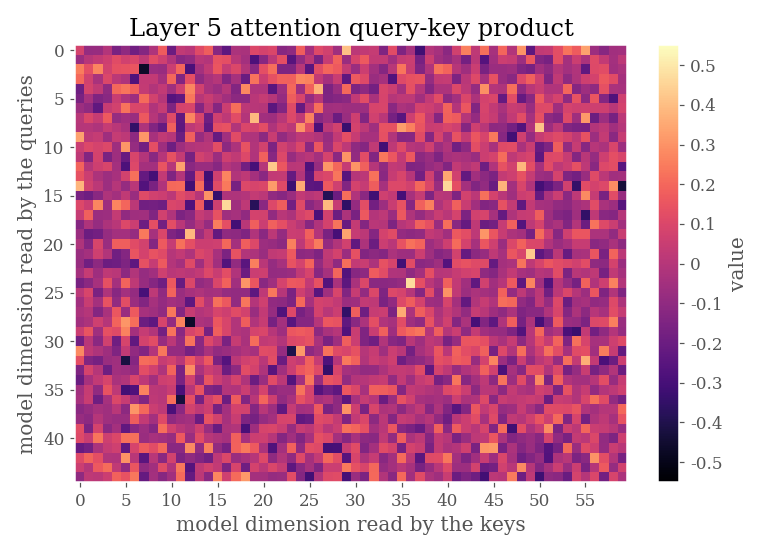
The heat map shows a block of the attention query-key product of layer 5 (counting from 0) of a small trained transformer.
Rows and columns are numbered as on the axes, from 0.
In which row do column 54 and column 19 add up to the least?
16
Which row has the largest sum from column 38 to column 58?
31
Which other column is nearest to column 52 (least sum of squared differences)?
43
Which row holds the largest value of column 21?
12
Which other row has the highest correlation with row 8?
29
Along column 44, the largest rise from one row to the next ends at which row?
19
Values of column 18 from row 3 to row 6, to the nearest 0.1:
-0.2 0.3 -0.1 0
